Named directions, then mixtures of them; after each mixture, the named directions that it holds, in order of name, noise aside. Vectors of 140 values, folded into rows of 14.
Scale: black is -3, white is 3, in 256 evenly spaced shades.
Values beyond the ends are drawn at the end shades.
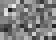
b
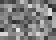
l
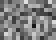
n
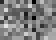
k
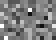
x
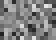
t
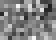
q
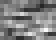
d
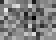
b, k.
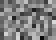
n.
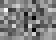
b, k.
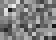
b.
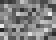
d, l, x.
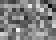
l, q.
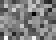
q, t, x.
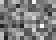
k, t, x.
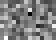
q, x.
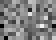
x.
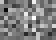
b, k.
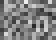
b, n, t.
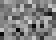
l, n, t.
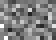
x.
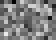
l, t.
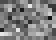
l.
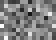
l, x.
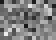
k, l, t.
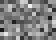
l, n.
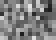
q.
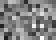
n, x.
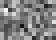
b, t.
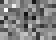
b, k.
